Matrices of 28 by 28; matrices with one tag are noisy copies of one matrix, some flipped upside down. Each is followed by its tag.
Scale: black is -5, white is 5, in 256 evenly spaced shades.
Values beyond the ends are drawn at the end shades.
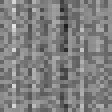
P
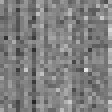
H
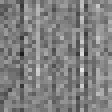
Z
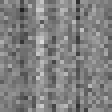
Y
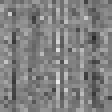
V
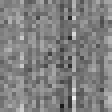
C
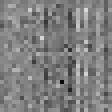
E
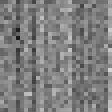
H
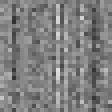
V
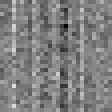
P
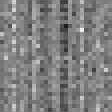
P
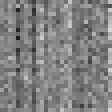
H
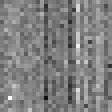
E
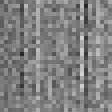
Z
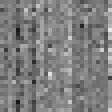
H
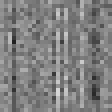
V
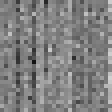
H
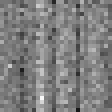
Y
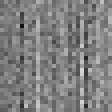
Z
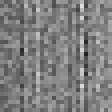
Z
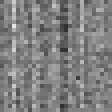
P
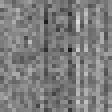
E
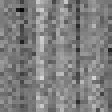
Y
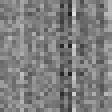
C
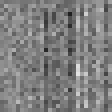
E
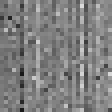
Z
